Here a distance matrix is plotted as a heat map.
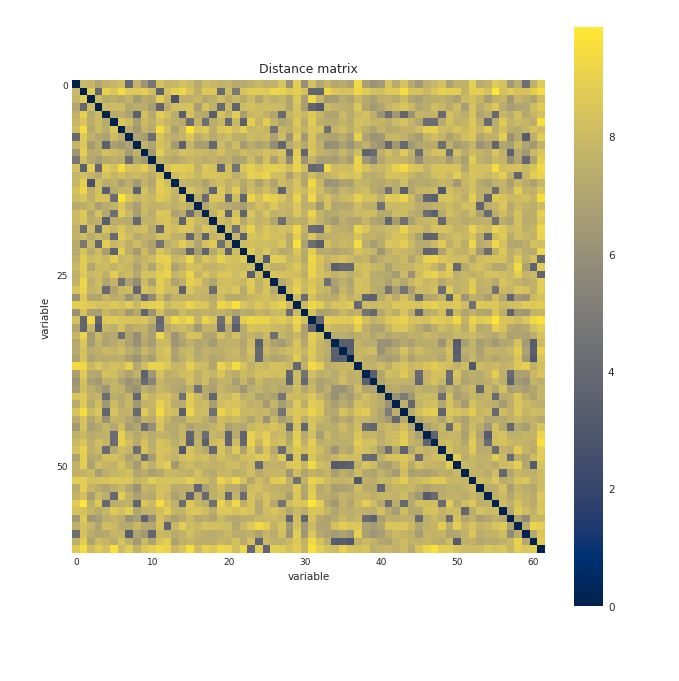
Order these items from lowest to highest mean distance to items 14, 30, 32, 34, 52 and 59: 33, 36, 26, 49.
36, 49, 33, 26
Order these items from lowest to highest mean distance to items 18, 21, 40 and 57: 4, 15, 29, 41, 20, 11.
4, 41, 11, 20, 15, 29
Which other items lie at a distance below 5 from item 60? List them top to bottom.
24, 34, 35, 36, 50
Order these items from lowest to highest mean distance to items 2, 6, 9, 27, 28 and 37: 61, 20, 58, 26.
26, 58, 20, 61
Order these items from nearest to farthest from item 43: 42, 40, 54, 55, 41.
55, 41, 40, 42, 54
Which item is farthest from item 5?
61
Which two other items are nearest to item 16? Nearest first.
53, 40
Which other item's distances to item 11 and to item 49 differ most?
1
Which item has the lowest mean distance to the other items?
8
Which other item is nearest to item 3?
32
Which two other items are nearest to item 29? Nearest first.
37, 52
